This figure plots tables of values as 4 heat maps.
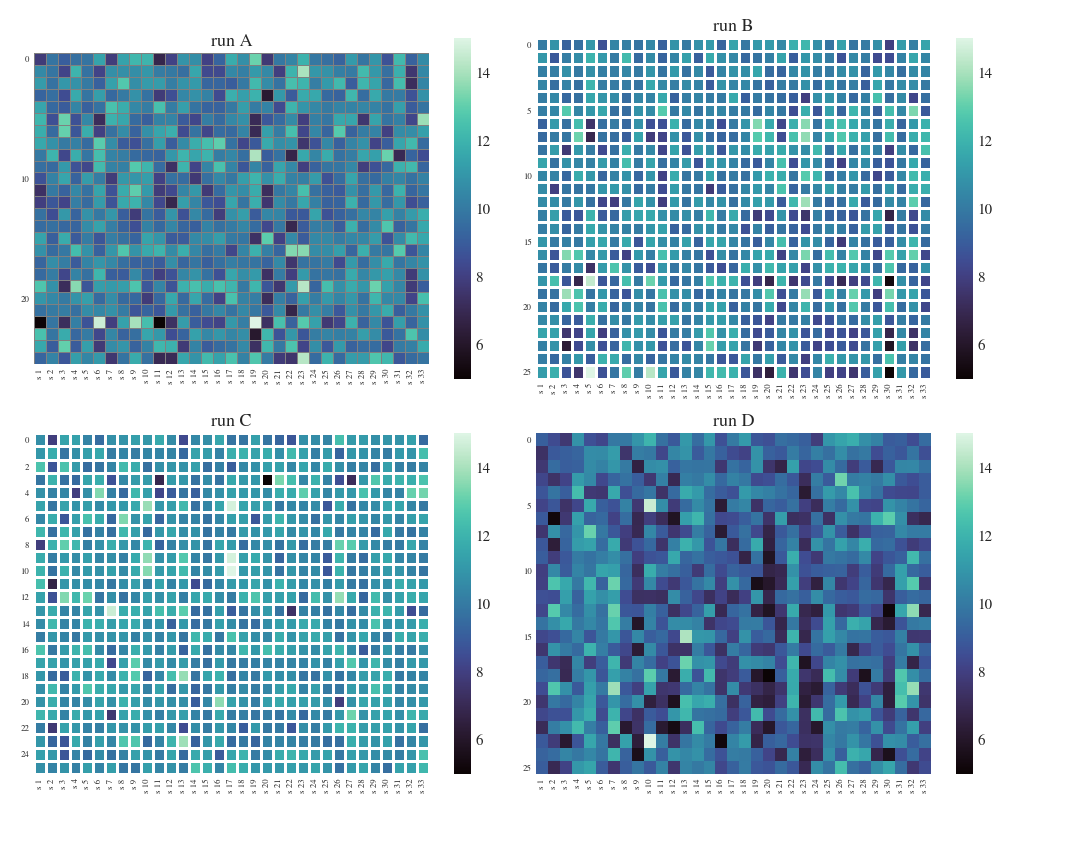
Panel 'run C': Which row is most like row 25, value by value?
15
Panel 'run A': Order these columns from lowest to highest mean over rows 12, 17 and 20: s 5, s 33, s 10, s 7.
s 10, s 7, s 5, s 33
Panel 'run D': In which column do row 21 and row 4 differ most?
s 5
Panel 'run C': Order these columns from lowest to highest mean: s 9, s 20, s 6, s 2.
s 2, s 20, s 6, s 9
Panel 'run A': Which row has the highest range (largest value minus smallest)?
22
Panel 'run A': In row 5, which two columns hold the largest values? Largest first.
s 33, s 3
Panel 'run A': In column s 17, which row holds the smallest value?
16
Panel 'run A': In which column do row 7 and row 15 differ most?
s 6
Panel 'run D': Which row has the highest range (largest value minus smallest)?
23
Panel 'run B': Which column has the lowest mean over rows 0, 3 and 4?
s 30
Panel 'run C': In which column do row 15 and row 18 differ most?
s 13
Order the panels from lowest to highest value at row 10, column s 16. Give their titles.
run D, run B, run A, run C
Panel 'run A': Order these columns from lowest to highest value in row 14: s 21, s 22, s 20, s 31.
s 22, s 20, s 31, s 21
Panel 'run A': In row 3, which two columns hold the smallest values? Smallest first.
s 20, s 11
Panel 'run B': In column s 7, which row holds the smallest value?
12
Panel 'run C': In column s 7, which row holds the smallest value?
21
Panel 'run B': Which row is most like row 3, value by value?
2
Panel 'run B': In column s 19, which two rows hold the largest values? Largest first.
6, 7
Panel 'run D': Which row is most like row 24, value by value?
14
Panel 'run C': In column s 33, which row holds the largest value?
4
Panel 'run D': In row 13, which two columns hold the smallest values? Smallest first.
s 30, s 20
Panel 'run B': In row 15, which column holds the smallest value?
s 26
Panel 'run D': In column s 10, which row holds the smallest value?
20
